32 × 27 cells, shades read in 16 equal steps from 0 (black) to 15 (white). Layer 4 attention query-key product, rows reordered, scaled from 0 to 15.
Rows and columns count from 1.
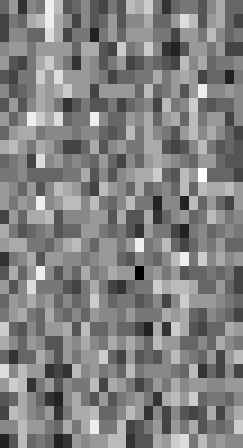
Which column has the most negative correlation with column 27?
17
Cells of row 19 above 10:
3
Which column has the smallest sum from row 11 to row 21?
27
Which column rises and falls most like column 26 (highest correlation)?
13
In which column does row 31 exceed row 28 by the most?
4
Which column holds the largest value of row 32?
21
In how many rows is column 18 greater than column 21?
14
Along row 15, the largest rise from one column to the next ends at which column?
22
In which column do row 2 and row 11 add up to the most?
6
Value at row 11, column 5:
10
